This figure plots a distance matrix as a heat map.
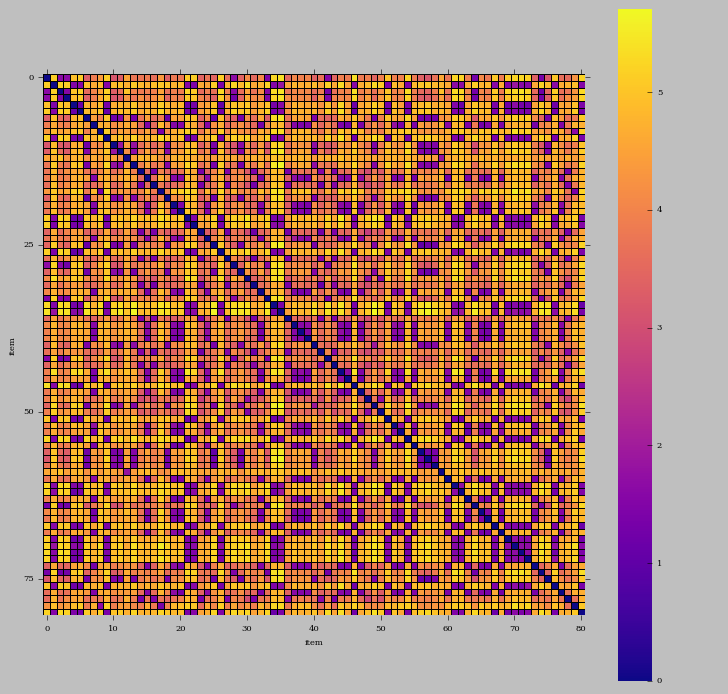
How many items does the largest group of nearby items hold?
22
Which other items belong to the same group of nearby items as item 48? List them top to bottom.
30, 50
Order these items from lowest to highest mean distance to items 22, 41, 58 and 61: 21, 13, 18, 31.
21, 31, 18, 13
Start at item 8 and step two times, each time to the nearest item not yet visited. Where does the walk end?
79
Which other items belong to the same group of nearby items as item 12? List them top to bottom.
59
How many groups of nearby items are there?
8
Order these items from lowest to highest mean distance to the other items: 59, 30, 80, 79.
80, 30, 79, 59
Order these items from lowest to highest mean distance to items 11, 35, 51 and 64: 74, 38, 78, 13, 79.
74, 13, 78, 38, 79
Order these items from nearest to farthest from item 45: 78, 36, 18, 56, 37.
37, 36, 78, 18, 56
